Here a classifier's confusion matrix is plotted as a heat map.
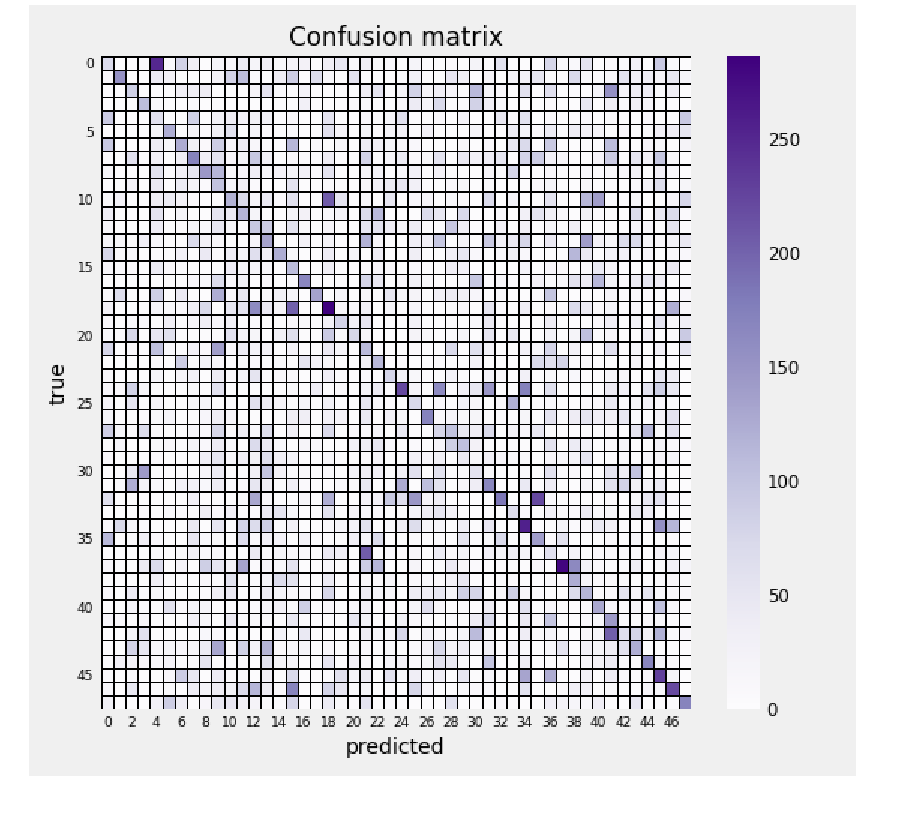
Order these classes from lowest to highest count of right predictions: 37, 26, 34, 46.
26, 46, 34, 37
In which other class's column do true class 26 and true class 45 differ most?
34
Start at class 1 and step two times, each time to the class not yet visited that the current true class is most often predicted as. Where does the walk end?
22
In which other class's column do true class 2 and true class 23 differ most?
41
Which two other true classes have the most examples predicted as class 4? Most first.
0, 21
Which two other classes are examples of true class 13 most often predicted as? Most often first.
39, 21
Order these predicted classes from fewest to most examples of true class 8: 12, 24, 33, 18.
24, 12, 18, 33
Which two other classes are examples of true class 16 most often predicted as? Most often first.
40, 30
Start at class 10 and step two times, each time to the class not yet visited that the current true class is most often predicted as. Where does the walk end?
15
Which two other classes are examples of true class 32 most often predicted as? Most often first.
35, 25
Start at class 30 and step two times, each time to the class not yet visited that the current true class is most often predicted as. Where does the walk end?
27
